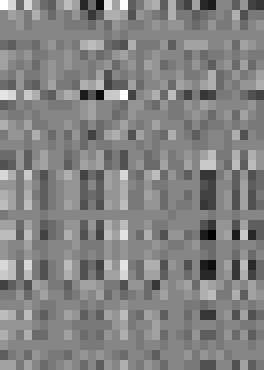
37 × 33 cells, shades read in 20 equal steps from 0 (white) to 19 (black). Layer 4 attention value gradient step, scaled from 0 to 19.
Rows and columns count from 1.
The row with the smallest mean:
30
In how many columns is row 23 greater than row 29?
17
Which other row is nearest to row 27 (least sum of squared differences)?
28
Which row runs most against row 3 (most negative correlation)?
12
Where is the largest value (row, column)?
24, 27
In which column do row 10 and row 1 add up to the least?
16
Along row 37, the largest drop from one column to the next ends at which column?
31
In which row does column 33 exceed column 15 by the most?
10
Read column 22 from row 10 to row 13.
5 10 10 9
